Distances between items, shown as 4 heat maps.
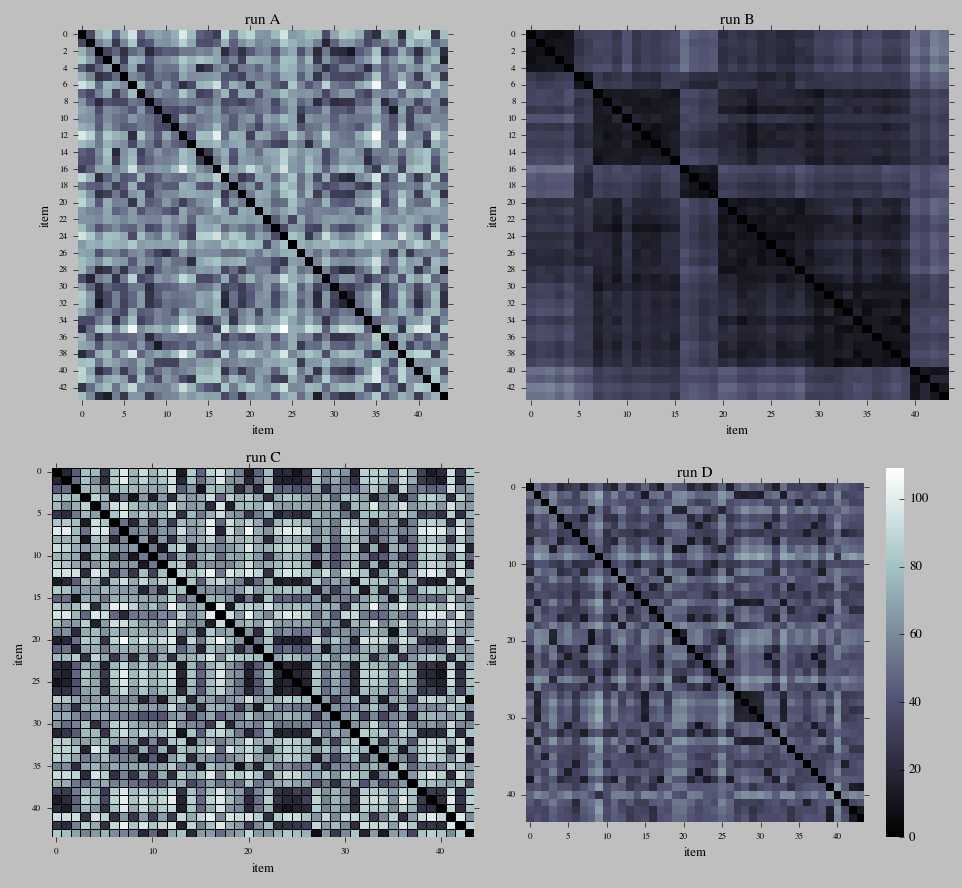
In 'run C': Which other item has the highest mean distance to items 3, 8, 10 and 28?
16
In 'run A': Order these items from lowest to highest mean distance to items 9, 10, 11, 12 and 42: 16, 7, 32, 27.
32, 27, 7, 16
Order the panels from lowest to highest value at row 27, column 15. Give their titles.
run D, run B, run C, run A
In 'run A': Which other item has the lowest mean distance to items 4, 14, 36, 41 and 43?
8
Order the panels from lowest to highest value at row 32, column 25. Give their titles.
run B, run D, run A, run C
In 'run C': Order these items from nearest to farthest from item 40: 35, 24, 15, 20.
24, 20, 15, 35
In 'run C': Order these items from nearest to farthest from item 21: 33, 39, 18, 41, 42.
39, 42, 18, 33, 41
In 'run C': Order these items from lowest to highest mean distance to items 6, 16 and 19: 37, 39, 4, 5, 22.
37, 4, 22, 5, 39
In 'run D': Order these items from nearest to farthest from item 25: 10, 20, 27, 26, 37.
20, 10, 26, 27, 37
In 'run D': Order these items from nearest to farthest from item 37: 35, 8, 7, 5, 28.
5, 35, 7, 28, 8
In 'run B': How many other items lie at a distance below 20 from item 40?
3
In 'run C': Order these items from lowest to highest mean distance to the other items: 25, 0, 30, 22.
25, 0, 30, 22
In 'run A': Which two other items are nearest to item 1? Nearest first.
29, 4
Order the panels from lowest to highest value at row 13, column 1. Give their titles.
run C, run B, run D, run A
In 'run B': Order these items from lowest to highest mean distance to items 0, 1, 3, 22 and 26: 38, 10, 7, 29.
29, 38, 7, 10
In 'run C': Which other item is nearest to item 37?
29
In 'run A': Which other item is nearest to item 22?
25
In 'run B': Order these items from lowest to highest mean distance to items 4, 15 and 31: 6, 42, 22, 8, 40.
22, 8, 6, 40, 42
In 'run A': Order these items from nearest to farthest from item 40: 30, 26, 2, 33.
2, 30, 33, 26
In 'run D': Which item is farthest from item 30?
9
